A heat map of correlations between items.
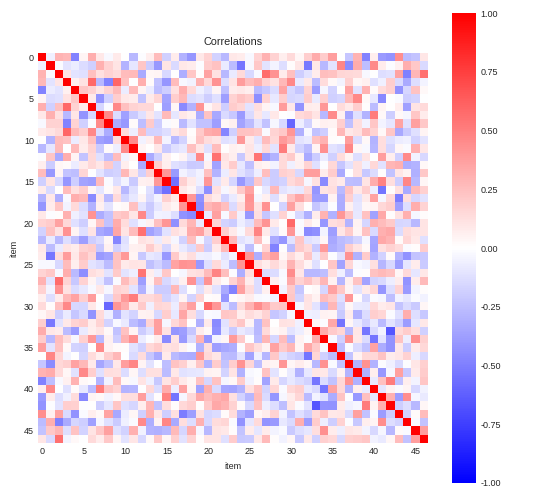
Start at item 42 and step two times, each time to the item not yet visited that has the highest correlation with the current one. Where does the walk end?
37
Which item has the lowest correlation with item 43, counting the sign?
17
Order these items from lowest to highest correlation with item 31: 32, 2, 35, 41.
2, 32, 35, 41
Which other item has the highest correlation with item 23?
34
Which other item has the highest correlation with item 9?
3
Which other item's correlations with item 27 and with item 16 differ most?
20
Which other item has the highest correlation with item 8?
7
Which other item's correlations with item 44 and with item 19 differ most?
6
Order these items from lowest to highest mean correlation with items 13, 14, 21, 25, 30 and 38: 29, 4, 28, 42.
4, 28, 42, 29
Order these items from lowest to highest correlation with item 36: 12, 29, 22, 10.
22, 29, 10, 12
